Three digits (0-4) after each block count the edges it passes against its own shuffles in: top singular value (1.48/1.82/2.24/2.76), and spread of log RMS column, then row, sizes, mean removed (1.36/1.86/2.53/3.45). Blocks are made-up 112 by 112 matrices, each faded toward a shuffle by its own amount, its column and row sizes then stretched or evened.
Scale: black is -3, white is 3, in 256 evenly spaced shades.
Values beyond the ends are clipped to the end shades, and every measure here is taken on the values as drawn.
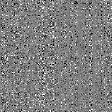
2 4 3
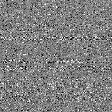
2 0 3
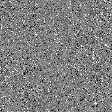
1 2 0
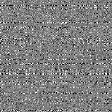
3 2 4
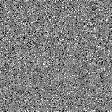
2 0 1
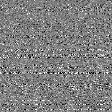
2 0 4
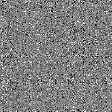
1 3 3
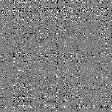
2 3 4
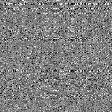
3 0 3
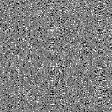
3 2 1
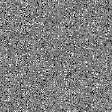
0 3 1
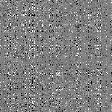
3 4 3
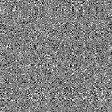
3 1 3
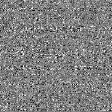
1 1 4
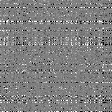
4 2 4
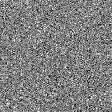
1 1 0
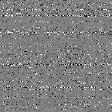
2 0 4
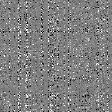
2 4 2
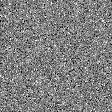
0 0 0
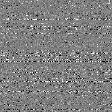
2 1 4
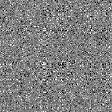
3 2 2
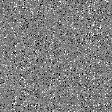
1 2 1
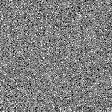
2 0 0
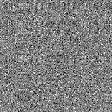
3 0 0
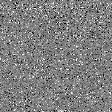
1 0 2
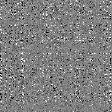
1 3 3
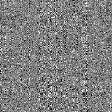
3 3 1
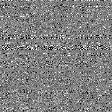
2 2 4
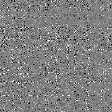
2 3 3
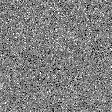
0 0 0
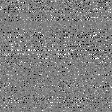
1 1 4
